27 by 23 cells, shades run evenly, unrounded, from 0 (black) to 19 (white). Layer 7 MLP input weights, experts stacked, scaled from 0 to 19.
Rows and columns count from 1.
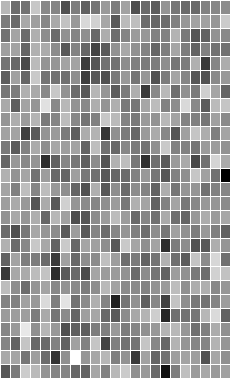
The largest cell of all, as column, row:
8, 26
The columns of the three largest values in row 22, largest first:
7, 5, 18
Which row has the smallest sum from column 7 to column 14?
6
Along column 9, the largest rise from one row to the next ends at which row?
2
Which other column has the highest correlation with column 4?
13
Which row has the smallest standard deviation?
21
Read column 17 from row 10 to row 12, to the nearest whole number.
10 15 7
